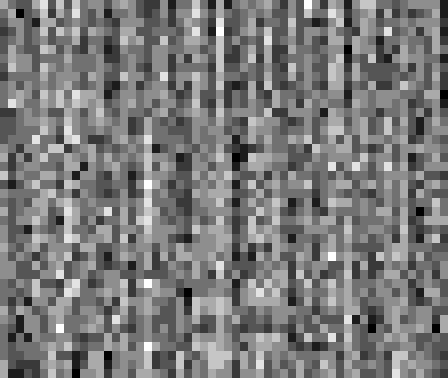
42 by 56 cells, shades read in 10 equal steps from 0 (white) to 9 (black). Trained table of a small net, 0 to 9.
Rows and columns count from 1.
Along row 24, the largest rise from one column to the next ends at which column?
15
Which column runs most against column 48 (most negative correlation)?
28
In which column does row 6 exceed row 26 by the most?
44
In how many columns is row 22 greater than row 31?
25
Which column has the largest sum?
30
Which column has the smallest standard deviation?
26
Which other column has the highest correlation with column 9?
20
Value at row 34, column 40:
6
